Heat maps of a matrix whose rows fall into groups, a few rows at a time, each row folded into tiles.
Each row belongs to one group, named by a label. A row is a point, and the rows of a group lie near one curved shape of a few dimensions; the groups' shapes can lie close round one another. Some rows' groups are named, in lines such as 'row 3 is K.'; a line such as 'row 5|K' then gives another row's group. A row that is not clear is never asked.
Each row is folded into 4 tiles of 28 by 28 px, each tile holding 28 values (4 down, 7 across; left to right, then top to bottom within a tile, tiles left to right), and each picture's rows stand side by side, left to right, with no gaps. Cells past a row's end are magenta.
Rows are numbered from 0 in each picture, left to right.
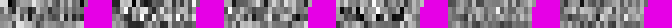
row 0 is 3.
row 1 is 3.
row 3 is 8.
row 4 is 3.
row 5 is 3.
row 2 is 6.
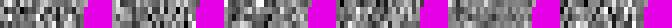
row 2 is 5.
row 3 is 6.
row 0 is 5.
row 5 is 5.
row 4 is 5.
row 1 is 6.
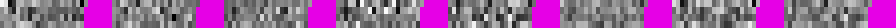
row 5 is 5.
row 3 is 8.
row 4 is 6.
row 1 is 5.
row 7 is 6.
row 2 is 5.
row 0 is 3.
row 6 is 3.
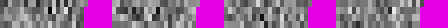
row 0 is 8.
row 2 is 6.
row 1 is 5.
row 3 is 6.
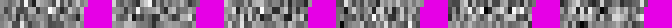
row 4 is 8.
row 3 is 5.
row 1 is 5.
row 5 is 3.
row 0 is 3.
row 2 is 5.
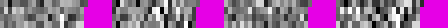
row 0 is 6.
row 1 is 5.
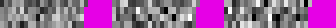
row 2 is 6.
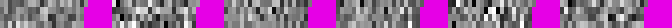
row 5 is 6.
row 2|5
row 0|6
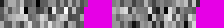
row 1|6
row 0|8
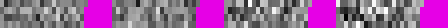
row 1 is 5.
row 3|8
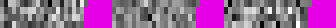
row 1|6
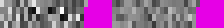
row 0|5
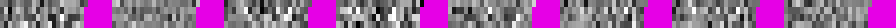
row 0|6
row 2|8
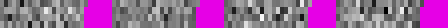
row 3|8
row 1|5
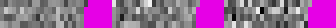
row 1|5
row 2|8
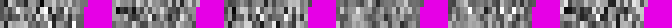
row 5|5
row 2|6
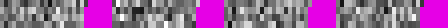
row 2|6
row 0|6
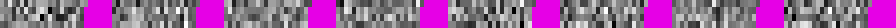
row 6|3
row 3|3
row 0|8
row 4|6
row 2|6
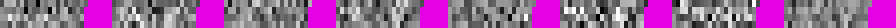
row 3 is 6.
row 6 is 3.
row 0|8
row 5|6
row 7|6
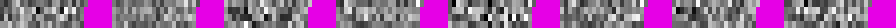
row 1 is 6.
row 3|3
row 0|8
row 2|8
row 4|3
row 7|3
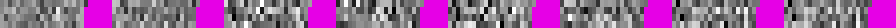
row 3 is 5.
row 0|6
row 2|8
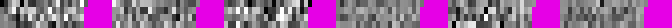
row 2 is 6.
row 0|3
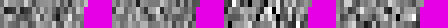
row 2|5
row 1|5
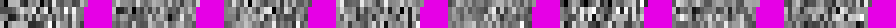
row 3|6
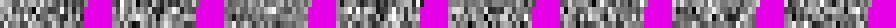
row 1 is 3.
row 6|8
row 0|5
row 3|6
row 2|3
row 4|6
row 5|3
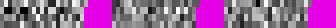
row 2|3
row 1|8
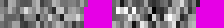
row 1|6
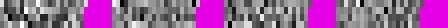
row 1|3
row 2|6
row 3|8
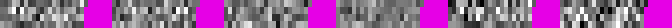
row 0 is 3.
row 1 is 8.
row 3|5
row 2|6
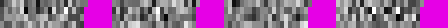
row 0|8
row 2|6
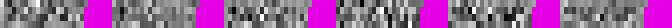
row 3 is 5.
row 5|5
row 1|5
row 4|8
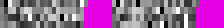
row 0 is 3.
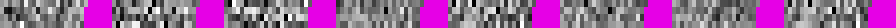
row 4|8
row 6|3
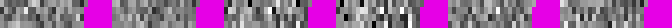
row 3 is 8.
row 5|5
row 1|3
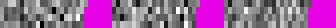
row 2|6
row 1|8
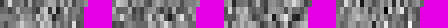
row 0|5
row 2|6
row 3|8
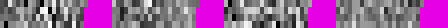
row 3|5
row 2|8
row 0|5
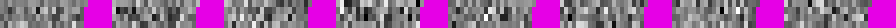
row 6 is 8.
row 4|5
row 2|3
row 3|6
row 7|5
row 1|8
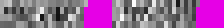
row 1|5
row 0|8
